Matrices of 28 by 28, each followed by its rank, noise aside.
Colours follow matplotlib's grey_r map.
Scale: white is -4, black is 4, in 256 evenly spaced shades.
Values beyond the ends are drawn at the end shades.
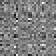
four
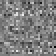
four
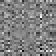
three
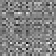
three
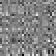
four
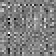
four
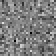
eight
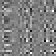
three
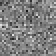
eight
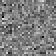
eight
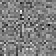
six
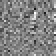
six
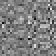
four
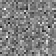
eight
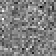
six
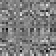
three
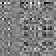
three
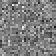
eight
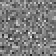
eight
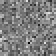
eight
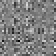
four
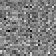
six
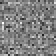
eight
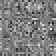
eight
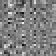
three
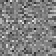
six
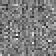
eight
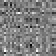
four
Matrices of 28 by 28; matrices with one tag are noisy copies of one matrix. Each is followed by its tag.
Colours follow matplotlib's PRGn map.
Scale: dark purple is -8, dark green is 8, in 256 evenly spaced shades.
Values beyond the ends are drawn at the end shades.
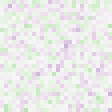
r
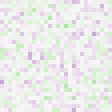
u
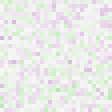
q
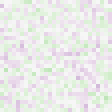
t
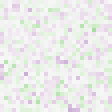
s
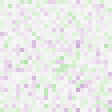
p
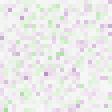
s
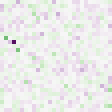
u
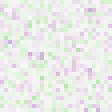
u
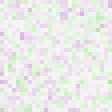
s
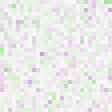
u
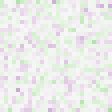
p
